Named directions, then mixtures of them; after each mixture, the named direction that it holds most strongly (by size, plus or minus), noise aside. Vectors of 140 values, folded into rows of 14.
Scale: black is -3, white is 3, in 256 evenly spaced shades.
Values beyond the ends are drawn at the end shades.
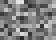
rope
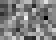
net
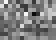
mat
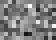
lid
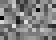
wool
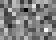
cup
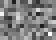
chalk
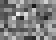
net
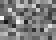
wool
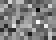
lid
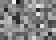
chalk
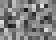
cup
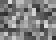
lid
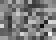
chalk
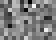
cup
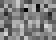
cup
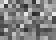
mat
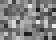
lid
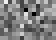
mat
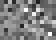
cup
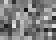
lid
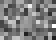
lid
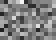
rope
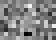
lid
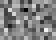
cup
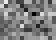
mat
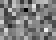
cup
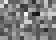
mat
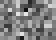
rope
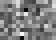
rope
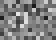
net
